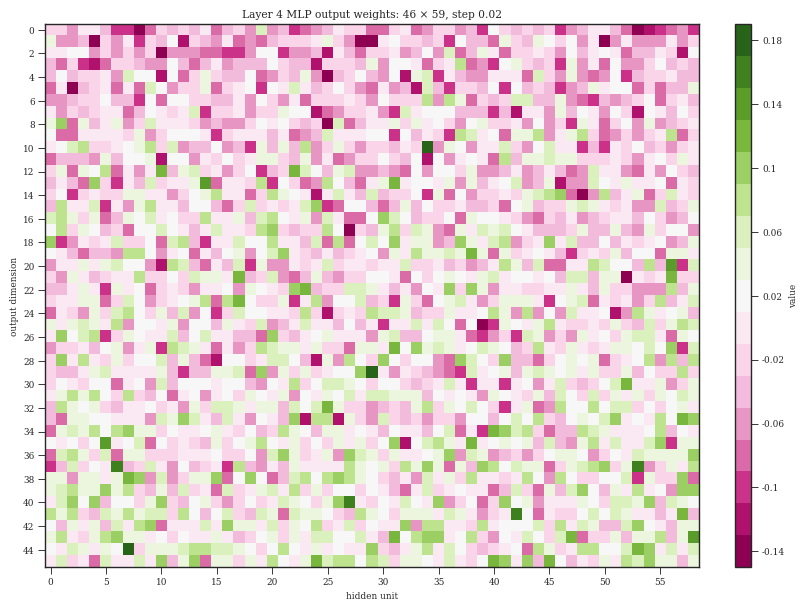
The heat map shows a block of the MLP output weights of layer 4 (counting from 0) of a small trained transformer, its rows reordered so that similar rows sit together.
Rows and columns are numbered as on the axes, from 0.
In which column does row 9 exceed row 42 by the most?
56
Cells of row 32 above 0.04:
12
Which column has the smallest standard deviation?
11
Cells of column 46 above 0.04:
7
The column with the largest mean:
58
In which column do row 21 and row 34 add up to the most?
40
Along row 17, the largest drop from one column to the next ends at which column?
27
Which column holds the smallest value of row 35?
32
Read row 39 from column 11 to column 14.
-0.04 0.06 -0.02 0
